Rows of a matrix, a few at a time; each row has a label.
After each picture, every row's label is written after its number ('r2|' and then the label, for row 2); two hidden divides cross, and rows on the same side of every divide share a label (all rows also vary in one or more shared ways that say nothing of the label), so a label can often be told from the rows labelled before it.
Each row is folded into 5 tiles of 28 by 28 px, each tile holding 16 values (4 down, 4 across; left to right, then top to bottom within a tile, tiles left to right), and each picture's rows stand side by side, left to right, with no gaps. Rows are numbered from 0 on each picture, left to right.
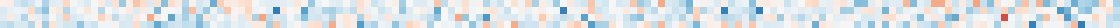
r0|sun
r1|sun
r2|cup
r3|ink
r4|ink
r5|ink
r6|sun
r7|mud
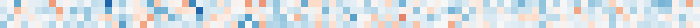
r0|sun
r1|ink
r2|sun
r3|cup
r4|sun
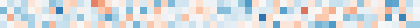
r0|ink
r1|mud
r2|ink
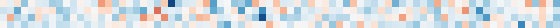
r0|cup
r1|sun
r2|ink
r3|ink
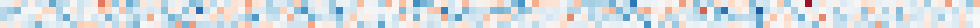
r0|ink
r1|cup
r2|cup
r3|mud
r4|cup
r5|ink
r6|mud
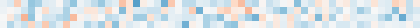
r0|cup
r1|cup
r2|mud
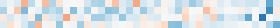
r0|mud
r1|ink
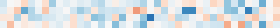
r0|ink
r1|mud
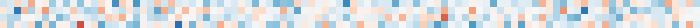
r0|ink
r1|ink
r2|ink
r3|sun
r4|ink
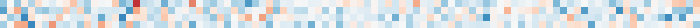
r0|ink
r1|sun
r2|mud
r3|cup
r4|ink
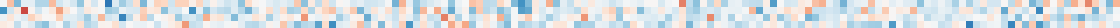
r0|sun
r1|mud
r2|mud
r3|sun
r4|mud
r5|cup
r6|mud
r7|mud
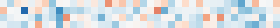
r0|mud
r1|mud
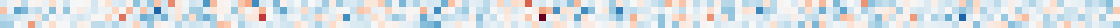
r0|cup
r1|ink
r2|cup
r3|sun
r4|ink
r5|cup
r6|ink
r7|ink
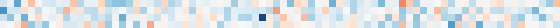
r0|ink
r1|ink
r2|ink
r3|mud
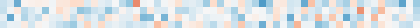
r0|mud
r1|ink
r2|cup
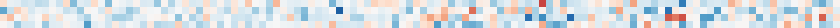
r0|sun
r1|mud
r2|ink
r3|mud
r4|mud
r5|mud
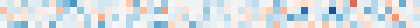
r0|sun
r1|sun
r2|ink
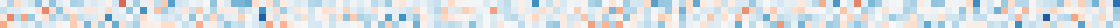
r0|ink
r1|cup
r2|ink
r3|mud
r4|cup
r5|ink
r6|cup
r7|cup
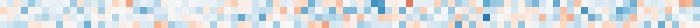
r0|sun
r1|ink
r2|sun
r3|cup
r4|cup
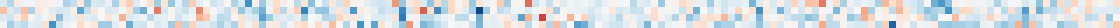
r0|mud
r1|sun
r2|cup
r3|mud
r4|sun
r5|mud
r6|mud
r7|sun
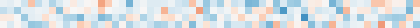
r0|ink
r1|sun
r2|ink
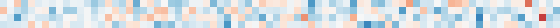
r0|cup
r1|sun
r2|cup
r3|mud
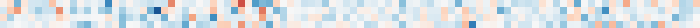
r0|sun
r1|mud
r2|cup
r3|mud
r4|sun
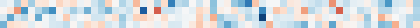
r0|mud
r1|cup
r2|sun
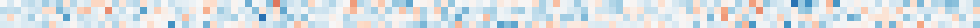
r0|cup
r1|mud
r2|ink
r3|sun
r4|ink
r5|sun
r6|ink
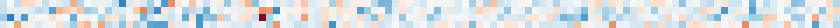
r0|ink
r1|sun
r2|mud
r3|ink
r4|cup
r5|ink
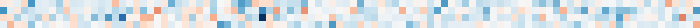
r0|ink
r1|cup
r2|mud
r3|cup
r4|sun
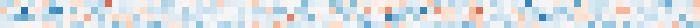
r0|ink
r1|sun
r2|cup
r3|sun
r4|mud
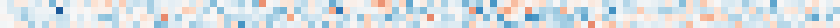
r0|ink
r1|mud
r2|ink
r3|cup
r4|cup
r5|sun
